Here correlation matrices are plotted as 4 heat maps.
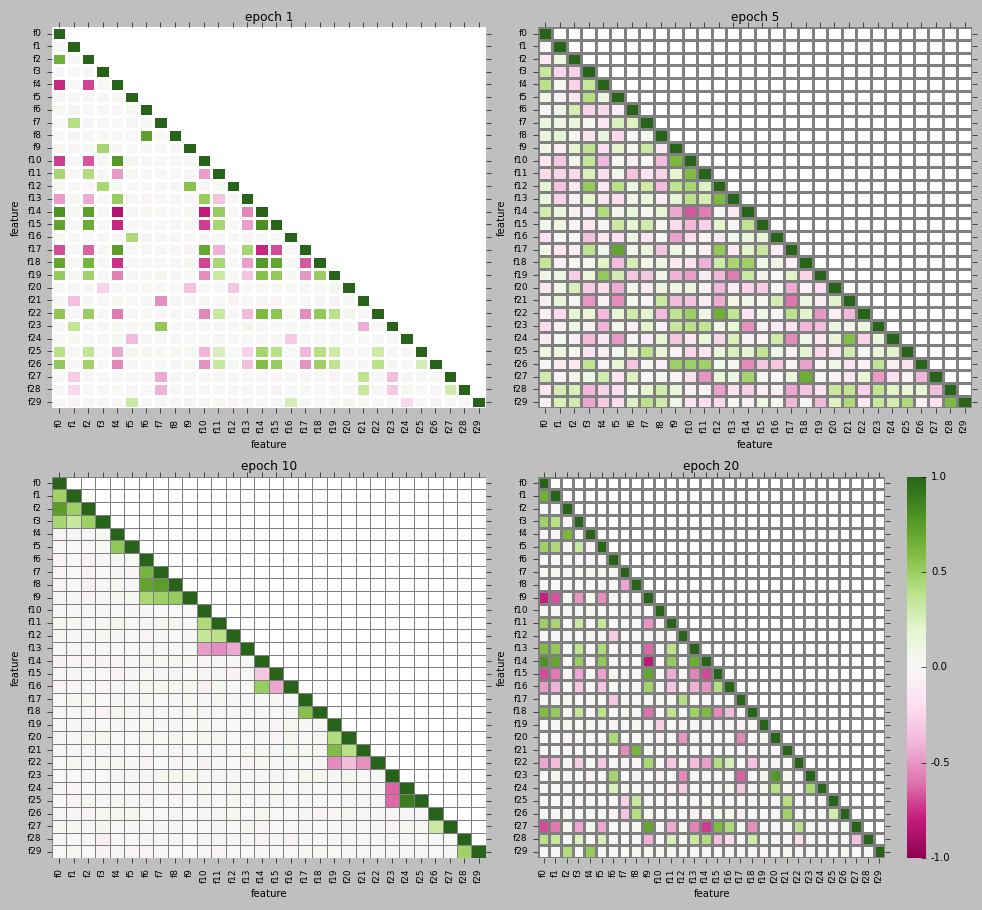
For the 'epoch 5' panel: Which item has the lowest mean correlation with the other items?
f19
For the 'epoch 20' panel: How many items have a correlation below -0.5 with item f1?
3
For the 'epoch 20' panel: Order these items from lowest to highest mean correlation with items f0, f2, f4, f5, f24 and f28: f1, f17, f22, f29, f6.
f22, f17, f6, f29, f1
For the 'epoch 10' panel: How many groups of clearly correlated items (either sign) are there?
10
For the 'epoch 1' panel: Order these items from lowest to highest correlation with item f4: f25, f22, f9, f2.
f2, f22, f25, f9
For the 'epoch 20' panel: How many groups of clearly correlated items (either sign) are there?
5
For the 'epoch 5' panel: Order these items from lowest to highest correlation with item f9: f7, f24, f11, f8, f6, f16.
f16, f24, f8, f6, f11, f7
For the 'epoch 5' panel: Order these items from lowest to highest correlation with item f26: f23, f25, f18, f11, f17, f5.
f18, f25, f17, f5, f23, f11
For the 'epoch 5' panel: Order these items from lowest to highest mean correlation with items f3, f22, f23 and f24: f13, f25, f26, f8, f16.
f8, f16, f25, f26, f13
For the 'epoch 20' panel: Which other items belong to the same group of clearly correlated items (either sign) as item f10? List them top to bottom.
f19
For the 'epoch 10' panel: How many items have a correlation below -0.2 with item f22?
3
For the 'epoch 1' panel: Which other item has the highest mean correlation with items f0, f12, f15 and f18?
f14
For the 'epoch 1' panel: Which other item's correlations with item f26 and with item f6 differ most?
f8
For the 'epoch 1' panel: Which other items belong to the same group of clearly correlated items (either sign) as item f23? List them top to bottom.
f1, f7, f21, f27, f28
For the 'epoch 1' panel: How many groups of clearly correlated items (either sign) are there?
5
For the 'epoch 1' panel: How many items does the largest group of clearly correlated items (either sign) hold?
14
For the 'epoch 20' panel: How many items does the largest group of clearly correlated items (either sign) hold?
14
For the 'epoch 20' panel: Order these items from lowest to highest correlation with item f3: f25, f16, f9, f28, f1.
f9, f16, f25, f28, f1
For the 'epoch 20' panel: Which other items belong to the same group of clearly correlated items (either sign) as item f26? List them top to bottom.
f7, f8, f21, f25
